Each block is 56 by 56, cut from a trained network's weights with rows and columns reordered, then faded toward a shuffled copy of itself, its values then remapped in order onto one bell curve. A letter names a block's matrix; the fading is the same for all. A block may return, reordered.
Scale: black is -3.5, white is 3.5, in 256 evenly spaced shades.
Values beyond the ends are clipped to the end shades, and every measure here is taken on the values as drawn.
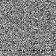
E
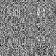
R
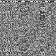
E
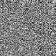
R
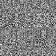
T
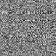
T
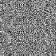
R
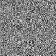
R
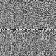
E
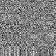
R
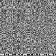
E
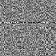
E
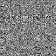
T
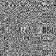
E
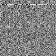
E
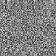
R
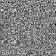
T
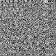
T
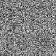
R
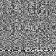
E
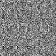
R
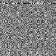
E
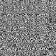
T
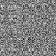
R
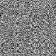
R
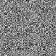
R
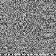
E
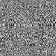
T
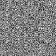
R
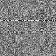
E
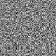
R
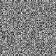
R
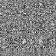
T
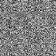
T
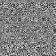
T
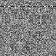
E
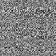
T
